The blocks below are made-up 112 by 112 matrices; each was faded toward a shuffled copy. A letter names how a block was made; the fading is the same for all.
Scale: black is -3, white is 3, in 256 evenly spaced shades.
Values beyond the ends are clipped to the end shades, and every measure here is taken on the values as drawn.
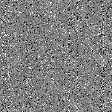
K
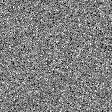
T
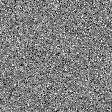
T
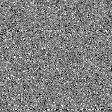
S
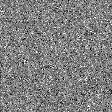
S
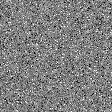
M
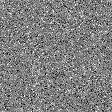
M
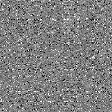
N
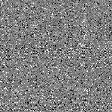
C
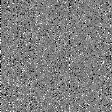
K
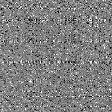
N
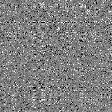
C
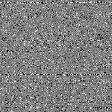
C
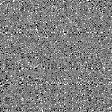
N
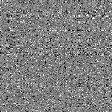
C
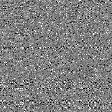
C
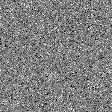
M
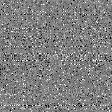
N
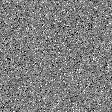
M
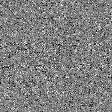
S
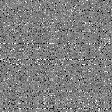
N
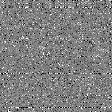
C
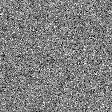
T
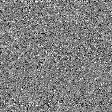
S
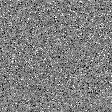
M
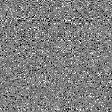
C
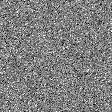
T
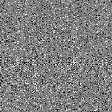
N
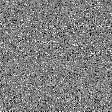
S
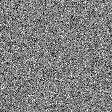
T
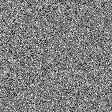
T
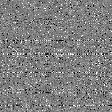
N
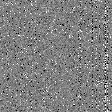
K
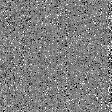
K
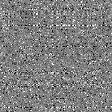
C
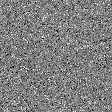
M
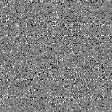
N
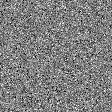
T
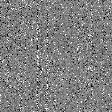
K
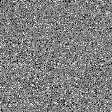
S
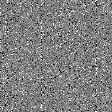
K
